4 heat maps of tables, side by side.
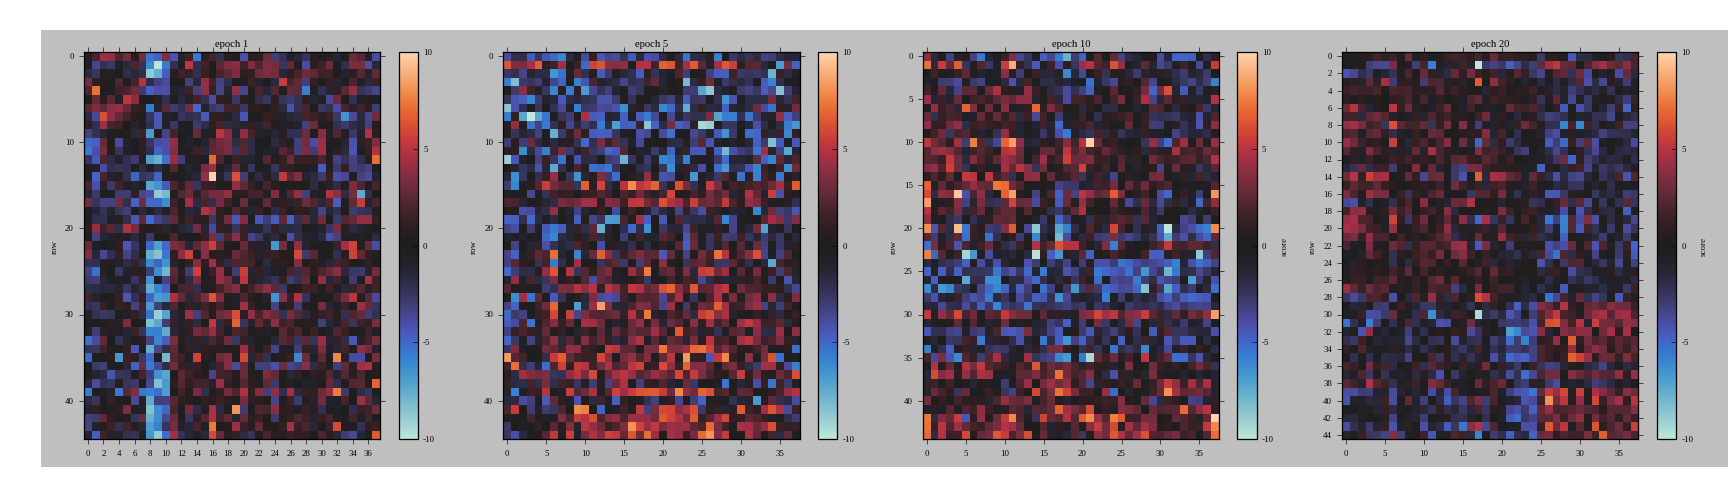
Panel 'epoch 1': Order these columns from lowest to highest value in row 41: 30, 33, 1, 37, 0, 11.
30, 0, 33, 1, 11, 37
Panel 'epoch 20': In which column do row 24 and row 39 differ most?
28
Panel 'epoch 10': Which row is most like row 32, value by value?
3
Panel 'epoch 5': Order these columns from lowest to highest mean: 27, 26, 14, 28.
14, 28, 27, 26
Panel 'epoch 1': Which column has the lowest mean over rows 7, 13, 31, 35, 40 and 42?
8
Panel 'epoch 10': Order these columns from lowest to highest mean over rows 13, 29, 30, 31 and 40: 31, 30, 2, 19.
31, 30, 19, 2
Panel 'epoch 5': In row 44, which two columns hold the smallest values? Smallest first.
1, 0
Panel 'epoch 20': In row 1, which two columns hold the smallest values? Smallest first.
17, 11
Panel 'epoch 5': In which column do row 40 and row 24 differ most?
34
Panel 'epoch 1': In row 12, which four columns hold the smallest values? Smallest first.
9, 8, 10, 1
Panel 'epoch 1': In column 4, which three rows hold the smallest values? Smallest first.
35, 39, 10
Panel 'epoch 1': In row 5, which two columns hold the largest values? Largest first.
5, 6
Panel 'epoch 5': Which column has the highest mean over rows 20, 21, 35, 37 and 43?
11
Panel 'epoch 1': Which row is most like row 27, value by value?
2
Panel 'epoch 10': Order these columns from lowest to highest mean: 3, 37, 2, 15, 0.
15, 3, 2, 37, 0
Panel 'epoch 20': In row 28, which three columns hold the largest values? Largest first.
17, 18, 11
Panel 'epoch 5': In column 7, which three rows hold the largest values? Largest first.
35, 36, 1
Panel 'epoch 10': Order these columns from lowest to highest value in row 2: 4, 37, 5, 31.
31, 37, 4, 5
